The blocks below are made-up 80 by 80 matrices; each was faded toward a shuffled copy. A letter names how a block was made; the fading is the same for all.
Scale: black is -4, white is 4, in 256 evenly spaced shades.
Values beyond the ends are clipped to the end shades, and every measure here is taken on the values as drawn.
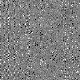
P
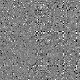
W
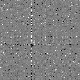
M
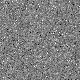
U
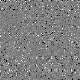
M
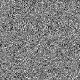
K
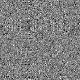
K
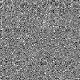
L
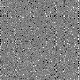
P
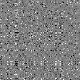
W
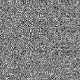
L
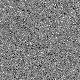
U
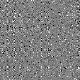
W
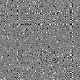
W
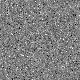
U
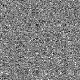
K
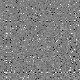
M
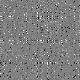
M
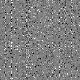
P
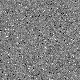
U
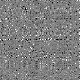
W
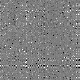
W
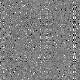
P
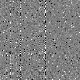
P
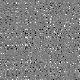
M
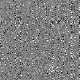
P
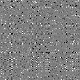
M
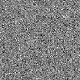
K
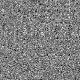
K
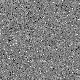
U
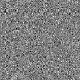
L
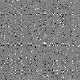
M
